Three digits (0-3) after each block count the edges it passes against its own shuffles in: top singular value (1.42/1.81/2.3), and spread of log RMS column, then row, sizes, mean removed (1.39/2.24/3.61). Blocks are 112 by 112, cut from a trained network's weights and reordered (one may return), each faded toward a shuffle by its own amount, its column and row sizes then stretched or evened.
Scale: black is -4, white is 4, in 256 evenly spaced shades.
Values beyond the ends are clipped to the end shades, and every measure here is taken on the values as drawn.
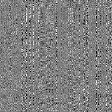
3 3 1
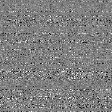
0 1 3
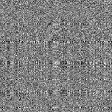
3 1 2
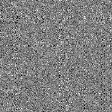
1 2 1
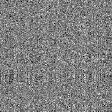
2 1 1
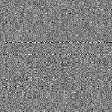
3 0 2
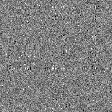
2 1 0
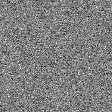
1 0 0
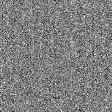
1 1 0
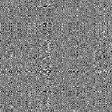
3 2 2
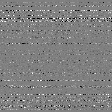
2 0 3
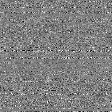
0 0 3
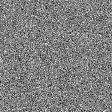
0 0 1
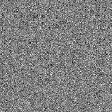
1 1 1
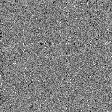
1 1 0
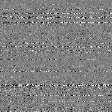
2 0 3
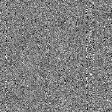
1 2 0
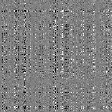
3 3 2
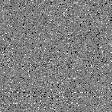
1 1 1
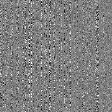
0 3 0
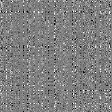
2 3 2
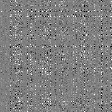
1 3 2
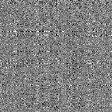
2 1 2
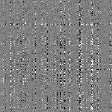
3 3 2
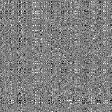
3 2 2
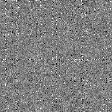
1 2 1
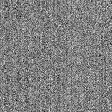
2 0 0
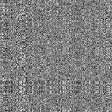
3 2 1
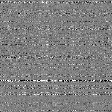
2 0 3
